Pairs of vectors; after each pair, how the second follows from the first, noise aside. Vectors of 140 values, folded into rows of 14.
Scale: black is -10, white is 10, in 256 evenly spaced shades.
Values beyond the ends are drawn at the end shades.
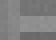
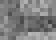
negated, scaled up.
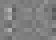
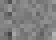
wrapped around, negated.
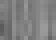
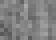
copied.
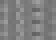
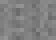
reversed, negated, shrunk.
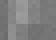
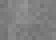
shrunk.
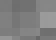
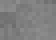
reversed, negated, shrunk.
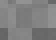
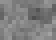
wrapped around.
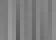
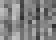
wrapped around, scaled up.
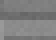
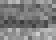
wrapped around, scaled up.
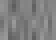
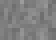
reversed, negated, shrunk.
